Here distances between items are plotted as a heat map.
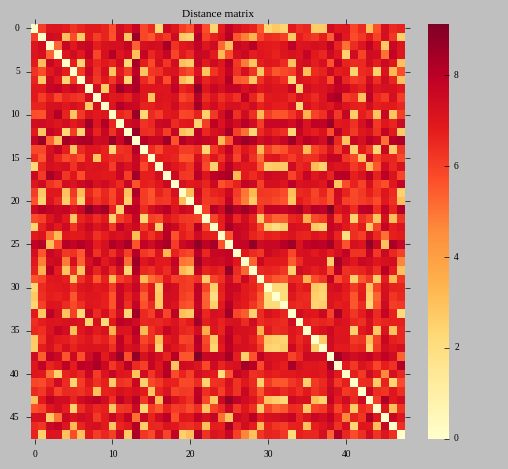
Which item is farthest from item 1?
13
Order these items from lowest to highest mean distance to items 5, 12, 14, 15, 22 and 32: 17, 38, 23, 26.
23, 26, 17, 38
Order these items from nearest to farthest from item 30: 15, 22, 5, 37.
37, 22, 5, 15
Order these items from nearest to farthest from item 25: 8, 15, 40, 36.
40, 8, 15, 36
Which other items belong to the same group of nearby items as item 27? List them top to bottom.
38
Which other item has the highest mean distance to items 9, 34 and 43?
21
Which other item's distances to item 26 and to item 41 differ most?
35
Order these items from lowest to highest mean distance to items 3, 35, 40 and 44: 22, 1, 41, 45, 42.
41, 22, 45, 42, 1
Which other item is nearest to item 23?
31
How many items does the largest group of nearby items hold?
9
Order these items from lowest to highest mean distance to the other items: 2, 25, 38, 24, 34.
24, 34, 2, 38, 25
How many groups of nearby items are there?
11
